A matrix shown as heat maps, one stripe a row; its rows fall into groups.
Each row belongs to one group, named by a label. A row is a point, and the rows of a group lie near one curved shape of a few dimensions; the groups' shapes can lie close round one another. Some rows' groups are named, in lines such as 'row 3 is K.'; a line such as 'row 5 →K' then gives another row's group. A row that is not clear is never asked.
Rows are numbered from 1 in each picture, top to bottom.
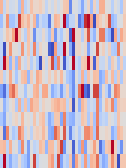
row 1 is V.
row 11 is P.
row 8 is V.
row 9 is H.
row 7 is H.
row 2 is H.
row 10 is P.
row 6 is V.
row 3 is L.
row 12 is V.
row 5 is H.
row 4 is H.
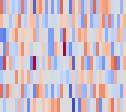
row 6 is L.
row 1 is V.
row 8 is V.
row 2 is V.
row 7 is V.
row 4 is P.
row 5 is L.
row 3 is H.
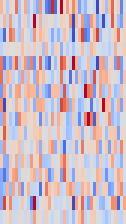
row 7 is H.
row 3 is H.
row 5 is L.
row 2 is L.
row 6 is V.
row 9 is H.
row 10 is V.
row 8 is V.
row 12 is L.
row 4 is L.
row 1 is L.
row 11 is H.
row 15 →L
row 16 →L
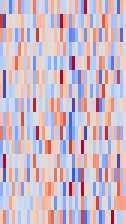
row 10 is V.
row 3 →V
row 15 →H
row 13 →V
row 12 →V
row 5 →L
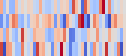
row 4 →V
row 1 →V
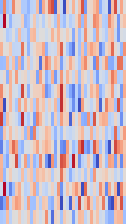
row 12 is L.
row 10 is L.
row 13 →V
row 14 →V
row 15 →L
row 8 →V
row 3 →V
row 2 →V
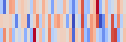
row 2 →V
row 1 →H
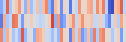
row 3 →V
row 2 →H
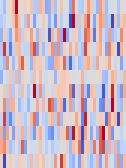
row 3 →H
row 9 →V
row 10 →V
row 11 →V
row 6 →L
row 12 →V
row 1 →L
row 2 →L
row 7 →L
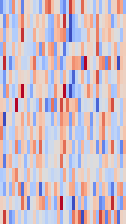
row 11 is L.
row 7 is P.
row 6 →H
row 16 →V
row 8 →L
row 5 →V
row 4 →H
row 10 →V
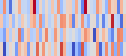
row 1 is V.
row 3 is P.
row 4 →V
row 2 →L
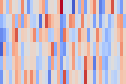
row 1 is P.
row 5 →H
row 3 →H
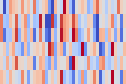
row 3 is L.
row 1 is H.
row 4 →P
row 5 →L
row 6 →P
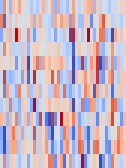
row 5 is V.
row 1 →H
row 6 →V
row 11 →H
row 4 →V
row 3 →L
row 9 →L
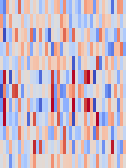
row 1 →P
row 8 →H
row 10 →P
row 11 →L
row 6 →H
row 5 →V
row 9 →V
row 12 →V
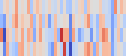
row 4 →P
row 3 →V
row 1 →L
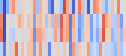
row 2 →V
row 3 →V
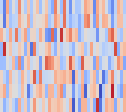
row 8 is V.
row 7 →P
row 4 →L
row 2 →P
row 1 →P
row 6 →L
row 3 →L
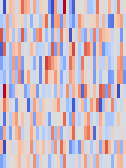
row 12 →H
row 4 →H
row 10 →H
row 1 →H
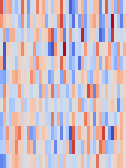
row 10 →L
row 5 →V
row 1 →V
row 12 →H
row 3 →P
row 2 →P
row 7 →H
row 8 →V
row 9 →H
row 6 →H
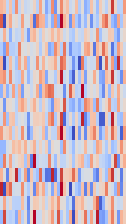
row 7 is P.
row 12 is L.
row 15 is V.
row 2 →V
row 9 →P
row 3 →V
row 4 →P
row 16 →V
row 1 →L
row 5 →V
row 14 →V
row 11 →H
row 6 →P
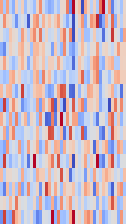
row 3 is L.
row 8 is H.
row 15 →L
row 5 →V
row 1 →V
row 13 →V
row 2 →V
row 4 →H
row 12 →V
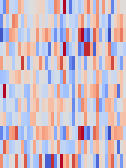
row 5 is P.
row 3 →H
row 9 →V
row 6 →H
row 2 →H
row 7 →V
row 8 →V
